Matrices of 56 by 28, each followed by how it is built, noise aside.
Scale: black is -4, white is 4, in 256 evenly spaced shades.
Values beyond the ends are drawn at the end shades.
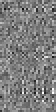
low rank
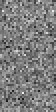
noise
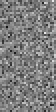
repeating rows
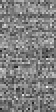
blocks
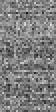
blocks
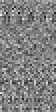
repeating columns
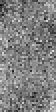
smooth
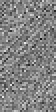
Hankel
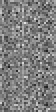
repeating rows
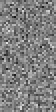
noise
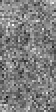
smooth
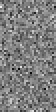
noise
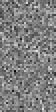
repeating rows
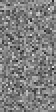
noise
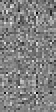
low rank
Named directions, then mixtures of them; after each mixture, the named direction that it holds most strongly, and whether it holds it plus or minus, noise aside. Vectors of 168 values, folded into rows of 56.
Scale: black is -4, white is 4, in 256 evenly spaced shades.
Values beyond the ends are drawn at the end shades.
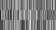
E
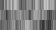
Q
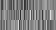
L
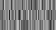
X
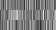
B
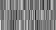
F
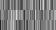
F, minus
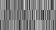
F, minus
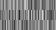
X, plus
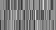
F, minus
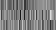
L, plus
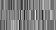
L, plus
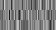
X, plus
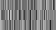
E, minus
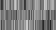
Q, plus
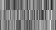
F, minus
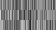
E, minus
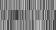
B, minus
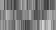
Q, minus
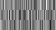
X, plus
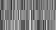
E, plus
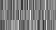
L, plus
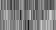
Q, minus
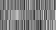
B, plus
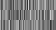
L, plus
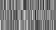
F, plus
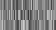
X, minus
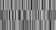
X, plus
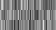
L, minus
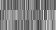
B, plus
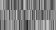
F, minus
